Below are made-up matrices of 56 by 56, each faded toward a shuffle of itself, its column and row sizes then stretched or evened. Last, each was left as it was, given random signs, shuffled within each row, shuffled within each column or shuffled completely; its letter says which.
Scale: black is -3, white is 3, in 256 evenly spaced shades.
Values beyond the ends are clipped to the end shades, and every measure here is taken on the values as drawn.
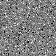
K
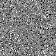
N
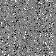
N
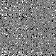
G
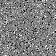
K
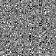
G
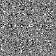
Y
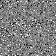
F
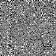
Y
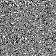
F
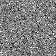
F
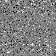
F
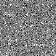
Y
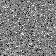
K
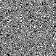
Y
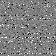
F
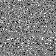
F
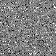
F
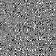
G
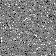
K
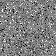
K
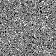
K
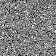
K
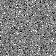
K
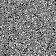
K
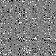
G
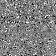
F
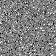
K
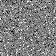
K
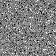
K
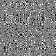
G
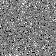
K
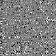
G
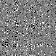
Y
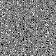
N
